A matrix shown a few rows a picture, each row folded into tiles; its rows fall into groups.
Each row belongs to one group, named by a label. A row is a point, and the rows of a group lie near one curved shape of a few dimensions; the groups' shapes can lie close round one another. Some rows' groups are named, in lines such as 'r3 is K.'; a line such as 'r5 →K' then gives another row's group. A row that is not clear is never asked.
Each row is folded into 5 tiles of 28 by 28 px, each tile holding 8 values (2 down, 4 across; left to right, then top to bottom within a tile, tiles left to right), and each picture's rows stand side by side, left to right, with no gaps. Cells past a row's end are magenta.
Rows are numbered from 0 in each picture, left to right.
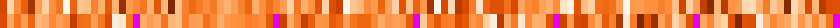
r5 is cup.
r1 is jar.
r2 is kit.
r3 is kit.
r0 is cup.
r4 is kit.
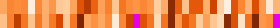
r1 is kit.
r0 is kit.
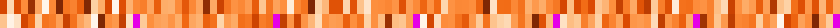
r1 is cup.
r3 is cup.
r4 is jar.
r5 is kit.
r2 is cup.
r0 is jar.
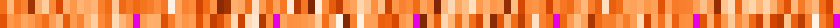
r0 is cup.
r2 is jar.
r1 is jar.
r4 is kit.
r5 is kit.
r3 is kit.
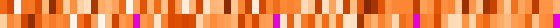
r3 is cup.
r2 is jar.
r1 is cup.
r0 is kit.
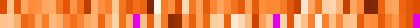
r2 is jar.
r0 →jar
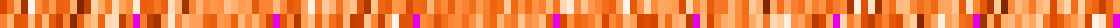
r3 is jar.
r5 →cup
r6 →kit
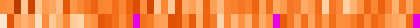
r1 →kit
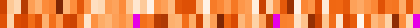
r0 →jar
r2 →kit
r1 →kit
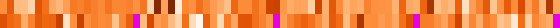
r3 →kit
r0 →kit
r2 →kit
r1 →jar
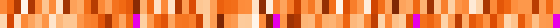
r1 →kit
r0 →jar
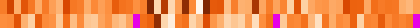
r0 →cup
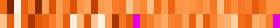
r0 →kit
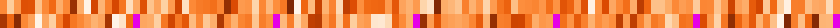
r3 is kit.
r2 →kit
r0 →cup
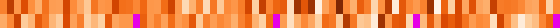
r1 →cup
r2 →jar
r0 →cup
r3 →kit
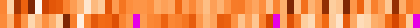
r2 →cup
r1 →kit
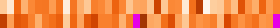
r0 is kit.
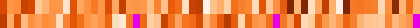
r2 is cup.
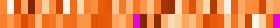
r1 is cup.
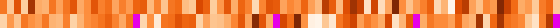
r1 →cup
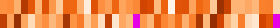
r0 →cup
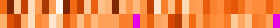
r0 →cup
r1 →kit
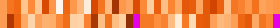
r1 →cup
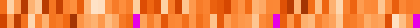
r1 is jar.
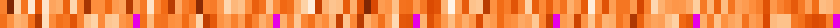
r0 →kit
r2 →jar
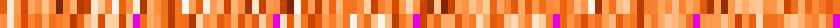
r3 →cup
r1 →cup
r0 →jar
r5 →cup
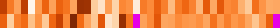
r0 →jar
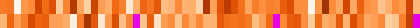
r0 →kit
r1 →jar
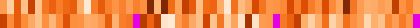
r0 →cup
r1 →cup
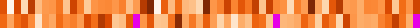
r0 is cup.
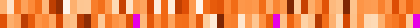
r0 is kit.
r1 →kit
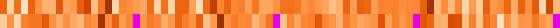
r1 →kit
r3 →kit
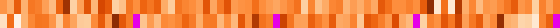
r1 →cup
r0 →cup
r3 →kit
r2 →kit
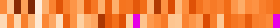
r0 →jar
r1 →jar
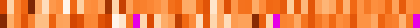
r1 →cup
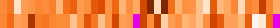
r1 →cup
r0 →kit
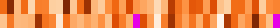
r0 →cup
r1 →kit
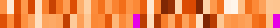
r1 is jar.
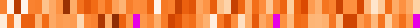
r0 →cup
